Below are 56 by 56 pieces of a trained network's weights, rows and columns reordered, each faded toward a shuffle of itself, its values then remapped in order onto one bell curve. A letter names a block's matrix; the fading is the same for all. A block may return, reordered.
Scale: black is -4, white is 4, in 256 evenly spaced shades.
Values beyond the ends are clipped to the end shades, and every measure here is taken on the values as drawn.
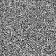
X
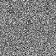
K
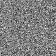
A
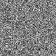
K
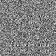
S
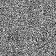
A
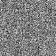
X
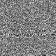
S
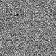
S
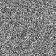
S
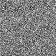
X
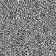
K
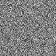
K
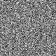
A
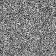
A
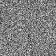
X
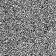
A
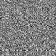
S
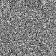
K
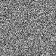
X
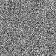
K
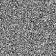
X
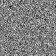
X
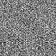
S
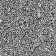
A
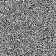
A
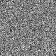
X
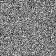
A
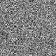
K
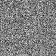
A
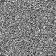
X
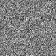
K
